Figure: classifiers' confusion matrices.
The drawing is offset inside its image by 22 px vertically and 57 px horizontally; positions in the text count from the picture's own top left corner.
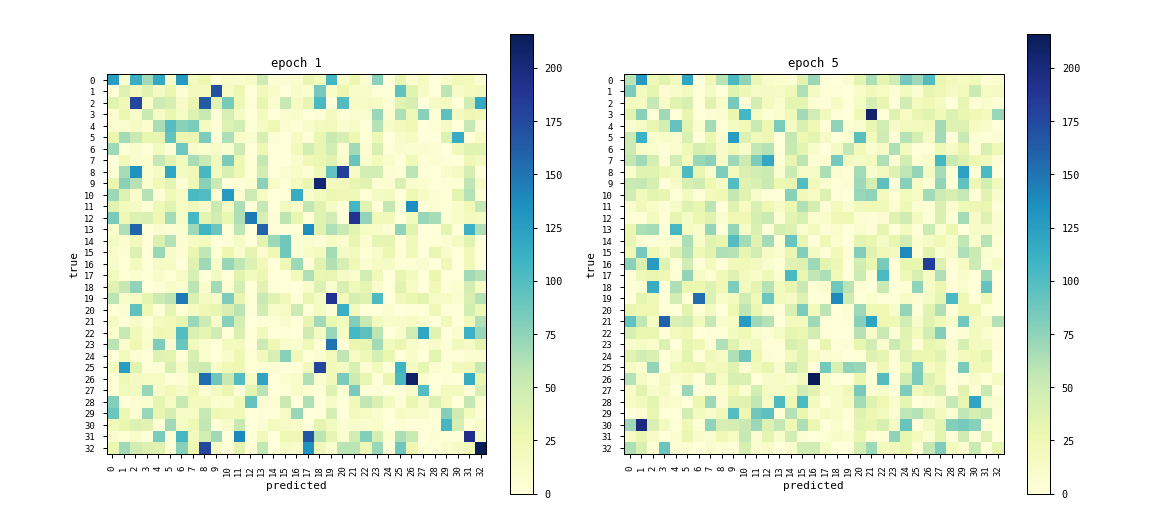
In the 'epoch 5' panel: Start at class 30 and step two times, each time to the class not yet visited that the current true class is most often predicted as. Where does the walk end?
0
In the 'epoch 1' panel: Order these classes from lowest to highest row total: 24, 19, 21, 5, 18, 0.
24, 18, 21, 5, 0, 19
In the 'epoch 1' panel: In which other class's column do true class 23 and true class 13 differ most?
2
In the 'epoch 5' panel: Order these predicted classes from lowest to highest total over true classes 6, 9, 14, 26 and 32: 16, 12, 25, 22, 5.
25, 5, 12, 22, 16
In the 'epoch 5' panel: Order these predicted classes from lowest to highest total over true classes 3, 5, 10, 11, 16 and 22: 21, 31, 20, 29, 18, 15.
18, 31, 29, 15, 20, 21
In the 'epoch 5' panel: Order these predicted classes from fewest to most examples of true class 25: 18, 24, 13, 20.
13, 24, 18, 20
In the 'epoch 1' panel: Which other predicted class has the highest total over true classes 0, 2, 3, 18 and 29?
8
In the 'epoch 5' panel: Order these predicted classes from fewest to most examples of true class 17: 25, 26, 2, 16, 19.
19, 26, 2, 25, 16
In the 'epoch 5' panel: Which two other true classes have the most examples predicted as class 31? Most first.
8, 18
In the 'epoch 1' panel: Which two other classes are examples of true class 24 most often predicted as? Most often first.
15, 20
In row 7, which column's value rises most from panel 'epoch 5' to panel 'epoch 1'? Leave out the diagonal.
21
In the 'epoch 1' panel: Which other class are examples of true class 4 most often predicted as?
5
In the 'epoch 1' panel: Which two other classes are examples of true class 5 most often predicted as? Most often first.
30, 8
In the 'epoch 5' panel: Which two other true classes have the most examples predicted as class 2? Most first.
16, 18
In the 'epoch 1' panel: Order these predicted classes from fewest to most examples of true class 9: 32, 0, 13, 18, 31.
32, 0, 31, 13, 18
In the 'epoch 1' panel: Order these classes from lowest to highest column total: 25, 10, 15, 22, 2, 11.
15, 22, 25, 10, 11, 2
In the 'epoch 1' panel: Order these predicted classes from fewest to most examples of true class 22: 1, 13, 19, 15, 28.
15, 13, 28, 1, 19
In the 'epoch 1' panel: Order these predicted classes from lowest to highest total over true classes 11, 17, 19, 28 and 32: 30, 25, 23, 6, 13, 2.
30, 2, 25, 13, 23, 6
